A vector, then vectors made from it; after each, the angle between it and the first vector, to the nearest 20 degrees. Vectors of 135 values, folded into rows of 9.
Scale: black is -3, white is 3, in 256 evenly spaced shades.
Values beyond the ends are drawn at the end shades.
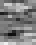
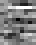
60 degrees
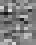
60 degrees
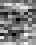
40 degrees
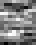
160 degrees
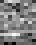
140 degrees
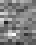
140 degrees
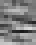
60 degrees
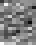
60 degrees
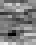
20 degrees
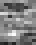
160 degrees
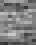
160 degrees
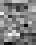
140 degrees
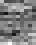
40 degrees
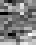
40 degrees
